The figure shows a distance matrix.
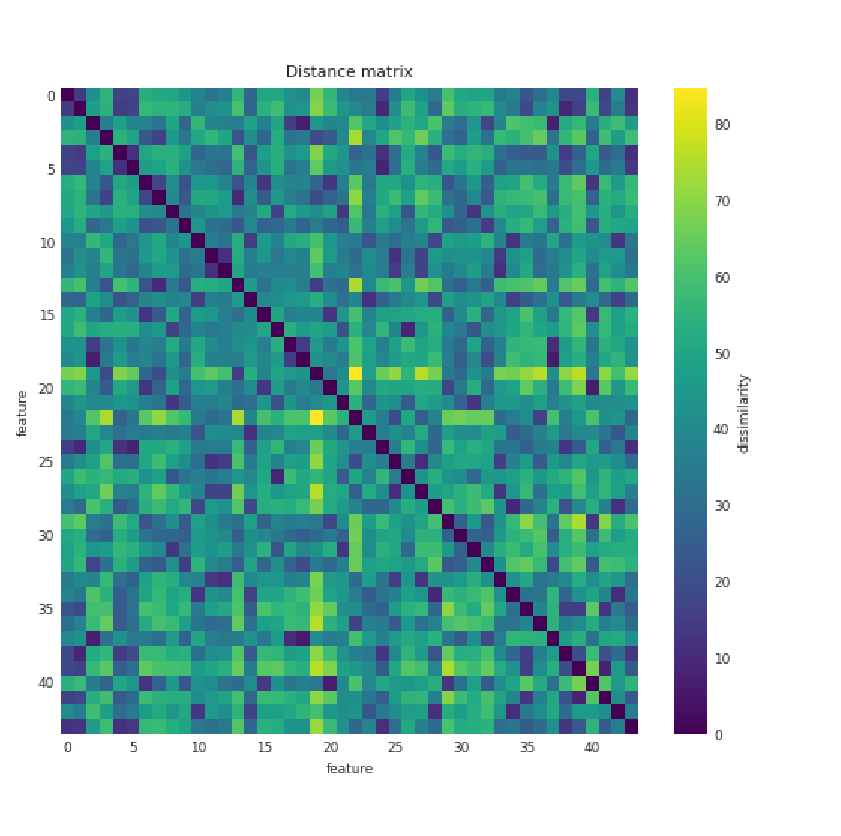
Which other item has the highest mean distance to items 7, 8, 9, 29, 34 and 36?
39
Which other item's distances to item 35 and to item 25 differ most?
27
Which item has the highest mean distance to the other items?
19
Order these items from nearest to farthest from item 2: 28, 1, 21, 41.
21, 1, 41, 28
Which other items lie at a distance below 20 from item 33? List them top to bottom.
11, 12, 25, 27
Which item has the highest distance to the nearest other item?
30
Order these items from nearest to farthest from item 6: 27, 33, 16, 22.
16, 33, 27, 22
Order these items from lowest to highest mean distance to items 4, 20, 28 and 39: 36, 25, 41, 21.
41, 36, 25, 21
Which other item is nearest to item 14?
23
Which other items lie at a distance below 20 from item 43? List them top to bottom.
0, 1, 4, 5, 24, 38
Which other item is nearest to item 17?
37
